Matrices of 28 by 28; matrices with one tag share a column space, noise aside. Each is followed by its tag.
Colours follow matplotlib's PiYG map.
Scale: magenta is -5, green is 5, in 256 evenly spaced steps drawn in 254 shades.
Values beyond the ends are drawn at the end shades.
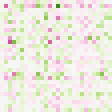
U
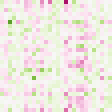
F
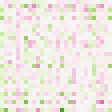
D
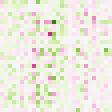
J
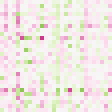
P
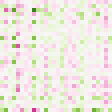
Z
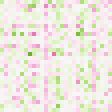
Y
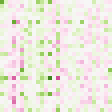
F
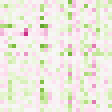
Y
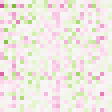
U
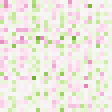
U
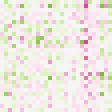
U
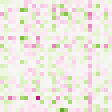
Z
